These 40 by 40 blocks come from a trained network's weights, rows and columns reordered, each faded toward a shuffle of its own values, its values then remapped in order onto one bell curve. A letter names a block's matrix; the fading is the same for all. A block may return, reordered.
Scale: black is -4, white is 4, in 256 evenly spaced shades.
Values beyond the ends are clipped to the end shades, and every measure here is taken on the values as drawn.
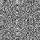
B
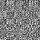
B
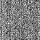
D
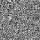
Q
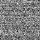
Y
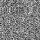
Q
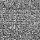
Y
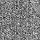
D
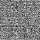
Y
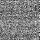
Y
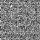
Y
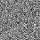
Q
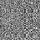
B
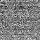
Y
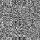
B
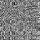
B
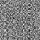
B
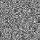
Q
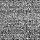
Y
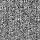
D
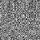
B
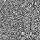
Q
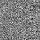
Q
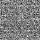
Y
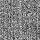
D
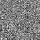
Q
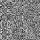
B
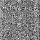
D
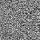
Q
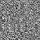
Q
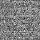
Y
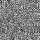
Q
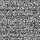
Y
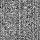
D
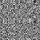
B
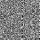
B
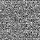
Y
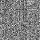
D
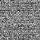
Y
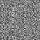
B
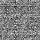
Y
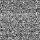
Y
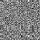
B
